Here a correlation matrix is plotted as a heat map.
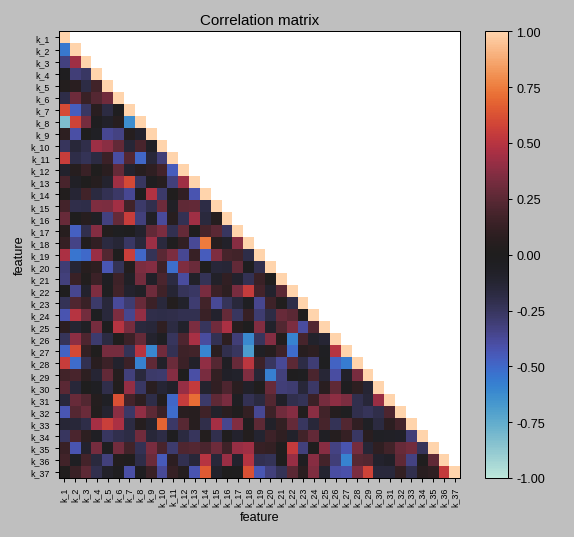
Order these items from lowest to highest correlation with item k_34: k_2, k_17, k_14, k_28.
k_28, k_17, k_14, k_2
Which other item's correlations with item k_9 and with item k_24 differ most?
k_2
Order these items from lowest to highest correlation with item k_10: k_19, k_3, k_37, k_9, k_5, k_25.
k_37, k_3, k_9, k_25, k_19, k_5
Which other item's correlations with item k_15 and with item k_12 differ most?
k_19
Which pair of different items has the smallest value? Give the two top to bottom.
k_1, k_8
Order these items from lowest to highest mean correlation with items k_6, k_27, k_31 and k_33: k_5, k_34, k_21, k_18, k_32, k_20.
k_18, k_34, k_20, k_21, k_32, k_5
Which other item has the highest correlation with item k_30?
k_13
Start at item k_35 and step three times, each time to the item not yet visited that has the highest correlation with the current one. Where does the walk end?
k_14
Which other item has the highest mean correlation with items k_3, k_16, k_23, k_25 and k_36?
k_24
